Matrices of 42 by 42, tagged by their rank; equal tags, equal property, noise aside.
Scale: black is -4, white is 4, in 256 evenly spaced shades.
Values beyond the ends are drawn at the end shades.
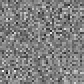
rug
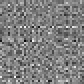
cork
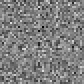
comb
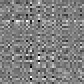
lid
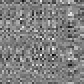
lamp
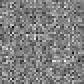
cork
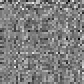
cork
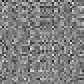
lamp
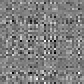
lid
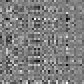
lamp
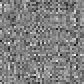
cork
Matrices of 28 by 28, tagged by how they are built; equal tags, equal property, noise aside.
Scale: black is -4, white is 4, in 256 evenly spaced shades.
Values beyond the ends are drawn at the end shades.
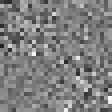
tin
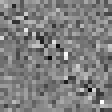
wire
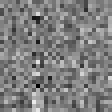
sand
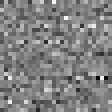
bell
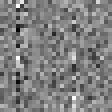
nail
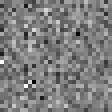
nail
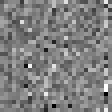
nail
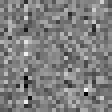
nail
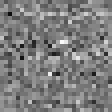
bell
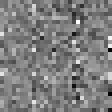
nail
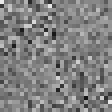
tin
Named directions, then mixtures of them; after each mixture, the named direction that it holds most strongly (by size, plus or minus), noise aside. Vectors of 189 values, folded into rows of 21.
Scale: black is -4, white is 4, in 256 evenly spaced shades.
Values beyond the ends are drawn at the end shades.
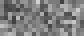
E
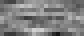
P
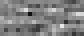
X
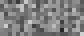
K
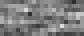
X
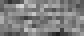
P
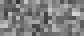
E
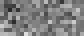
E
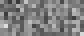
K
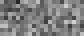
E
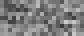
E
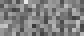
K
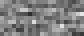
X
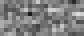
X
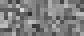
K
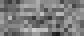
P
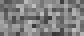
K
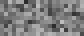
K
